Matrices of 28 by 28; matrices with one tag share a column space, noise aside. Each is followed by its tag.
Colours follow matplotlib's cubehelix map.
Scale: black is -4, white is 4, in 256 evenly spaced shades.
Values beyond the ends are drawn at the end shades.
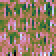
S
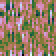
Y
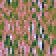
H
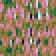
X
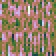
S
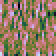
Y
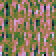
S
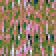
H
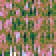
S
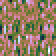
H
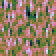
X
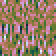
H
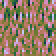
X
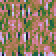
S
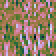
H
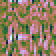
H
